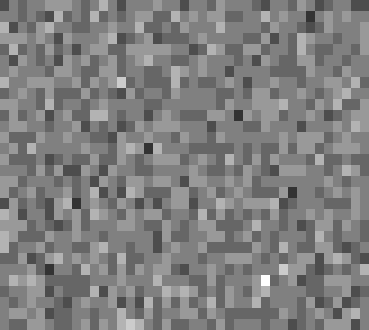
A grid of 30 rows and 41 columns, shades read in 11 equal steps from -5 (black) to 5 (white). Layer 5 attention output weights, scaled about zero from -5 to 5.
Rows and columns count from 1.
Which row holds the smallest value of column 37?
11
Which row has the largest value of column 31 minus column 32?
19
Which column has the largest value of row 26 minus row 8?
30
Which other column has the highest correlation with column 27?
38
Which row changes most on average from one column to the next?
28
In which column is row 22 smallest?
18
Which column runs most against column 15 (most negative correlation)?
33
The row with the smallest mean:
1
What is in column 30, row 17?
0
